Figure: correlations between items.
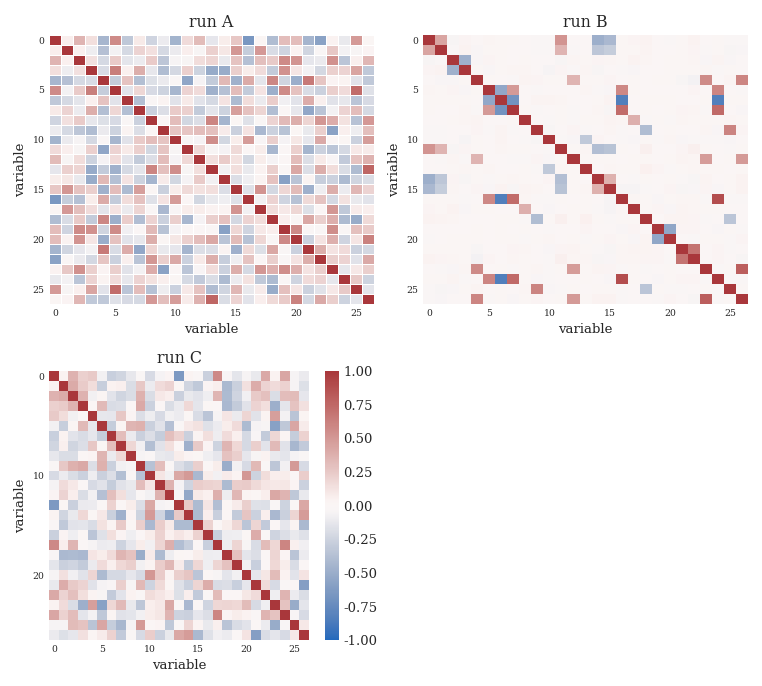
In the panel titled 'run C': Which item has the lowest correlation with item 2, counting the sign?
18
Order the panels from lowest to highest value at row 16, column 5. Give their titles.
run A, run C, run B
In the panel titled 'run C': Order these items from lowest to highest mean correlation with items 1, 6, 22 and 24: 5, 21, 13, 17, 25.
5, 25, 13, 21, 17
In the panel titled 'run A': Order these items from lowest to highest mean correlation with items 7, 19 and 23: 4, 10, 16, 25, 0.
4, 16, 10, 0, 25
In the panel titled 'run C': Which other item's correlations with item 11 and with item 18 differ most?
9
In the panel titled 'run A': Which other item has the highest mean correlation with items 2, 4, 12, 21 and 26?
18
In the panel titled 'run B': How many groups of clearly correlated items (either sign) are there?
9
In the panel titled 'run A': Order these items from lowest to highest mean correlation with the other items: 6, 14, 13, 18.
14, 6, 18, 13
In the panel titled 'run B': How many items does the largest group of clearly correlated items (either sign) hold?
5
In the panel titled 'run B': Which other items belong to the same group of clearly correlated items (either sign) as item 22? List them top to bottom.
21
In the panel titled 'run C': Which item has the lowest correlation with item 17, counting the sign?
13
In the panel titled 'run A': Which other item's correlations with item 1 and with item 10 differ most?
16
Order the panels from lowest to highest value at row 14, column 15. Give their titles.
run C, run A, run B
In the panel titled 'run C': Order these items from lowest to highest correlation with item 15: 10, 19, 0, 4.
10, 4, 0, 19
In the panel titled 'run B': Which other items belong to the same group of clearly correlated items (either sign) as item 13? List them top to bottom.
10
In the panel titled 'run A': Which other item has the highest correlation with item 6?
21
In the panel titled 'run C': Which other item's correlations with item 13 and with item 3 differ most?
0
